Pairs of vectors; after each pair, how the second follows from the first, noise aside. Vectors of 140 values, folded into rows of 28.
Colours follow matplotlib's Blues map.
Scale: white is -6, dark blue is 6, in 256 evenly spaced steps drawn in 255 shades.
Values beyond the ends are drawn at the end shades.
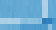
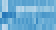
wrapped around.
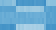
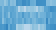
copied.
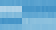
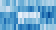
wrapped around, scaled up.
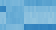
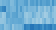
copied.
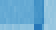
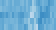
wrapped around, negated, partly zeroed.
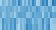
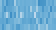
wrapped around, negated, partly zeroed.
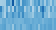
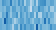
shuffled.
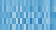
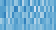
reversed.
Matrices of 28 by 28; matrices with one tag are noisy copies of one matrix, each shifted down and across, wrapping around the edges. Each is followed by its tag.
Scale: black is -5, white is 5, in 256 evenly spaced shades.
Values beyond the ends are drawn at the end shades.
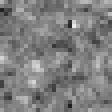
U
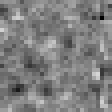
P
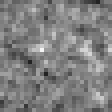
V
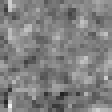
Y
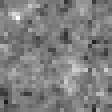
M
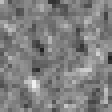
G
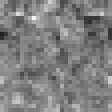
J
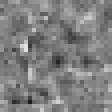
P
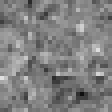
J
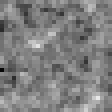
M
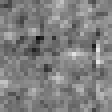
Y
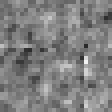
Y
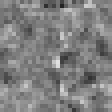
P
